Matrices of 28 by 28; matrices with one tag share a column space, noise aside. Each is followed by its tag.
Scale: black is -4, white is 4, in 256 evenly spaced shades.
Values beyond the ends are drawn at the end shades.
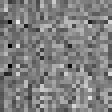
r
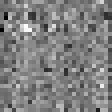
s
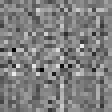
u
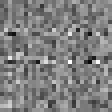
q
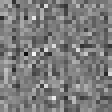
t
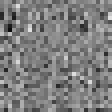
s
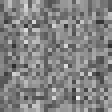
r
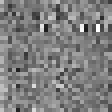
s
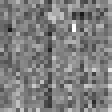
s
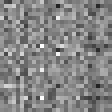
t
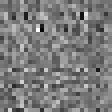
s
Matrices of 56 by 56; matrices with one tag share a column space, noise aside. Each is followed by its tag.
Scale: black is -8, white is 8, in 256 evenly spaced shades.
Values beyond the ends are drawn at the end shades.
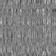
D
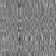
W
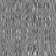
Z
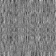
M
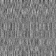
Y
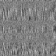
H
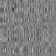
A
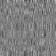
Y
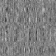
A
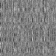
A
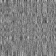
M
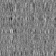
Z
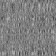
Z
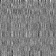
Y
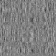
A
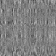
D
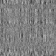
D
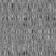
Z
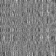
M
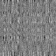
M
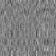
Y
